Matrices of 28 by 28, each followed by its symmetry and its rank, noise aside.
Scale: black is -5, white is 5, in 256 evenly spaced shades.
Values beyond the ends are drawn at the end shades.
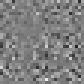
no symmetry, rank four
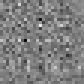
antisymmetric, rank four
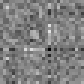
symmetric, rank four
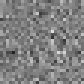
no symmetry, rank four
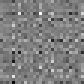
no symmetry, rank three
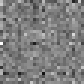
no symmetry, rank four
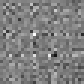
symmetric, rank four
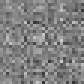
no symmetry, rank four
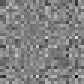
symmetric, rank three
